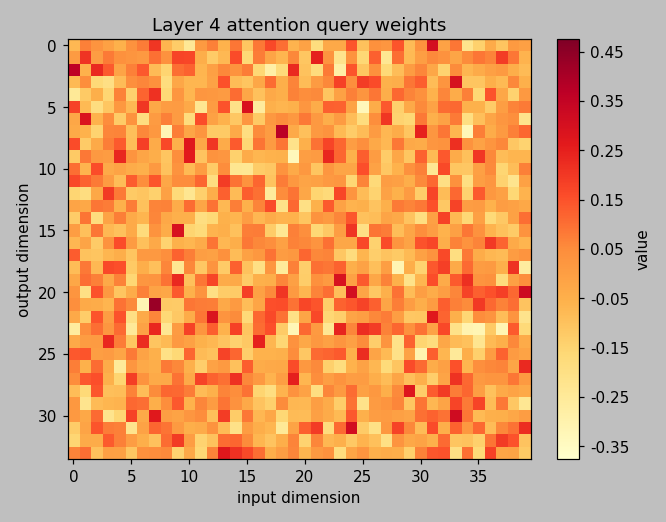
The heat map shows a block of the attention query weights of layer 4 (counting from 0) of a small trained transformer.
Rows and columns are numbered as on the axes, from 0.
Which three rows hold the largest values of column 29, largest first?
28, 26, 24
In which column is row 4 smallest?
0
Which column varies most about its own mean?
33
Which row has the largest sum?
21
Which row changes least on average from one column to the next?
17
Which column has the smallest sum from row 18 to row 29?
30
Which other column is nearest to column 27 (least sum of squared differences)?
20
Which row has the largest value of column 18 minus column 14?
7
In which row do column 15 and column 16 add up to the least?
10
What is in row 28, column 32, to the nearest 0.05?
0.2
